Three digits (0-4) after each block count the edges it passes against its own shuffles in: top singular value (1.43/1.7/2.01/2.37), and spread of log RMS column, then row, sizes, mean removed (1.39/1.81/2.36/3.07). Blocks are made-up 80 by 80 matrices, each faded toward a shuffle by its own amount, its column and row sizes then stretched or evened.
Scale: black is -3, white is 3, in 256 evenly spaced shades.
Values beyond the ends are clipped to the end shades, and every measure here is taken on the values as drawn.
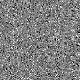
2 2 0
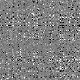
3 3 3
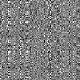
4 4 1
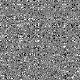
2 2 3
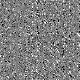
0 3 1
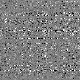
2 2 4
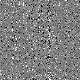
0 3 1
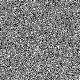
1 0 0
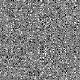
2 2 1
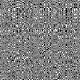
4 3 2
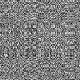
4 1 2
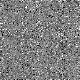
0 2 2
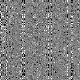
4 4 1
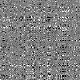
4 3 3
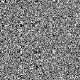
2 2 2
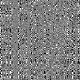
4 4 1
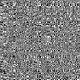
4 2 3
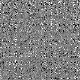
0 3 3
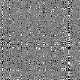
4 4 3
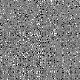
3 2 1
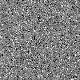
0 0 0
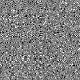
3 1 2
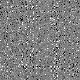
2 3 1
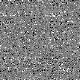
0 1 3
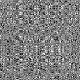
4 1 2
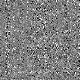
2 3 1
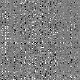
0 4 2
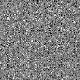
2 2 1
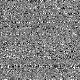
0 0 3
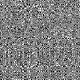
3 1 3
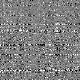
3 1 4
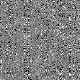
2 3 0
